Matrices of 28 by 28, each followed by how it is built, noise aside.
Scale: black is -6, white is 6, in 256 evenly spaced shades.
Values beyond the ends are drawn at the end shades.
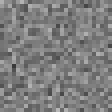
low rank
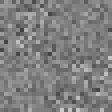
block diagonal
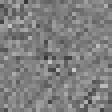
block diagonal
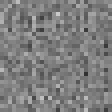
low rank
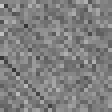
Toeplitz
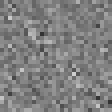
banded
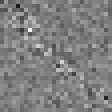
banded
